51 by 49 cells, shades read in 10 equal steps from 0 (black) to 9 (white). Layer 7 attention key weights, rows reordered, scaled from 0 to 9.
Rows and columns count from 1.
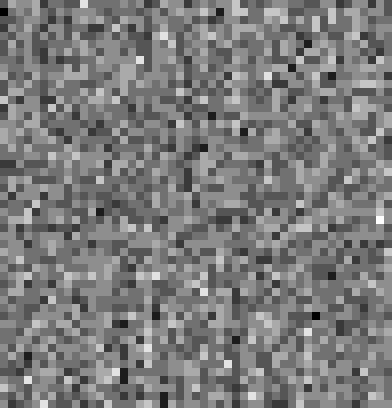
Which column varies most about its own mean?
30
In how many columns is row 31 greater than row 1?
19
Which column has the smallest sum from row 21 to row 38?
33
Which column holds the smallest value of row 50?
21
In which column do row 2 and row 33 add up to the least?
1
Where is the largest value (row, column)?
28, 48
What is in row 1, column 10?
3
